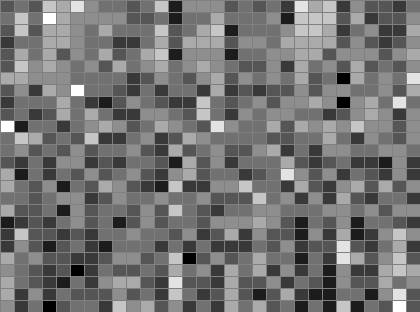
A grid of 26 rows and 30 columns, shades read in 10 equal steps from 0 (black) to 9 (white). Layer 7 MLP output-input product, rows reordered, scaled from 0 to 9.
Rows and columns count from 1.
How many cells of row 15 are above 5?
3
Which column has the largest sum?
29
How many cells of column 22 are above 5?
9
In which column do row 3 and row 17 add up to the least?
17
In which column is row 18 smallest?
5
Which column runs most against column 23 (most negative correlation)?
13
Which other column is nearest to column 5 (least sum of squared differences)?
15
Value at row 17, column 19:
7
